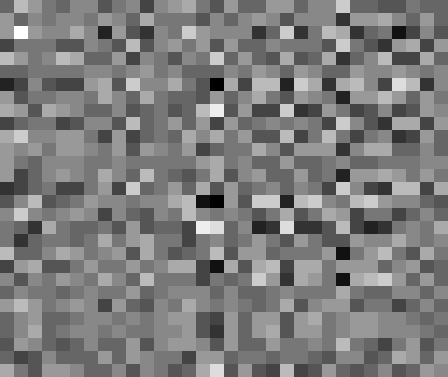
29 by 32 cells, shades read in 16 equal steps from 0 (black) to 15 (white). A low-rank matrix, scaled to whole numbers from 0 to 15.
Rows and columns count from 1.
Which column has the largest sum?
14
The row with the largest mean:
16
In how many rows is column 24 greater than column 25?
13
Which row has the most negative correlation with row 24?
19
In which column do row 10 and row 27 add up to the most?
25
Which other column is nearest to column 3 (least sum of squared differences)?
23
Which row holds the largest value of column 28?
22
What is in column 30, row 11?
4
